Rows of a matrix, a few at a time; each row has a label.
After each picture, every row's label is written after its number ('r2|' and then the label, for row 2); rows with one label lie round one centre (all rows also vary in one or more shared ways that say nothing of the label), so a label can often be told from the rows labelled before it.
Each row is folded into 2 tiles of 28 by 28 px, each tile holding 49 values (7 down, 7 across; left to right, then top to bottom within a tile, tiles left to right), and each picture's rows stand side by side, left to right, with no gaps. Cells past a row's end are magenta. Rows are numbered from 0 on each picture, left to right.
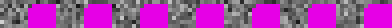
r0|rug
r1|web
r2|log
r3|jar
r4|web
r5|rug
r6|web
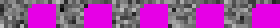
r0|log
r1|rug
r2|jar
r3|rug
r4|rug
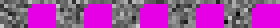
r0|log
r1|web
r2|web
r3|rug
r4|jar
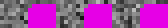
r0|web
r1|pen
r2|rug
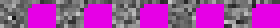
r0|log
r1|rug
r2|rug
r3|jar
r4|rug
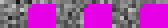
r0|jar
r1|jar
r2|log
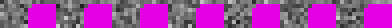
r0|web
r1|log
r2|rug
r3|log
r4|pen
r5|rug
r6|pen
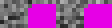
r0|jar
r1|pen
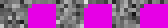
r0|log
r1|web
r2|web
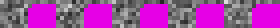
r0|rug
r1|jar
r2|rug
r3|rug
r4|jar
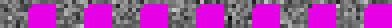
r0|log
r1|web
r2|jar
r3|jar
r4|pen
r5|rug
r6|web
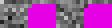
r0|jar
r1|log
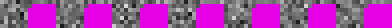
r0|jar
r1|pen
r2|log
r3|jar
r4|log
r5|rug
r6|log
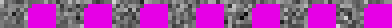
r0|jar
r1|web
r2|jar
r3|pen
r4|jar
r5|jar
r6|log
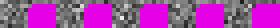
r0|jar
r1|rug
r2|log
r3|log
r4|jar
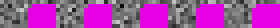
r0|rug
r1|pen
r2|rug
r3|pen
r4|web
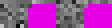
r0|log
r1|web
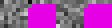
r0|pen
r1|log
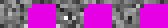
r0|web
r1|log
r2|rug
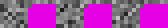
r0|log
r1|rug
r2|jar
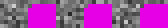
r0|log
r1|pen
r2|jar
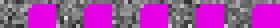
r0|jar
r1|log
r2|web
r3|log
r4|log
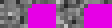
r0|web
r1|rug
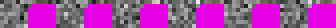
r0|web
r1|web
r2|pen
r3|web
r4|web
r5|web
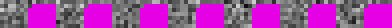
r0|jar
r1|jar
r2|pen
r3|web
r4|web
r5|jar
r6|rug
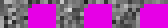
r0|pen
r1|pen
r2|jar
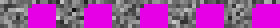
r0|rug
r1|pen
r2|pen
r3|rug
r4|pen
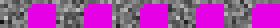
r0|jar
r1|jar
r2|pen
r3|log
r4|web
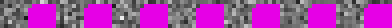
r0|pen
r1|pen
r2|log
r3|rug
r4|web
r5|web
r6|web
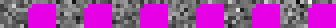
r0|log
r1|web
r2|jar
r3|pen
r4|pen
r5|web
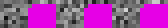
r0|pen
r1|rug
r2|pen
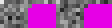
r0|jar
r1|rug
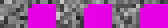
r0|pen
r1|pen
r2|rug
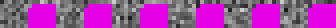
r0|pen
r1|jar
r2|jar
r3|jar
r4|rug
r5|rug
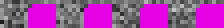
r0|jar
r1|jar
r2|log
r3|jar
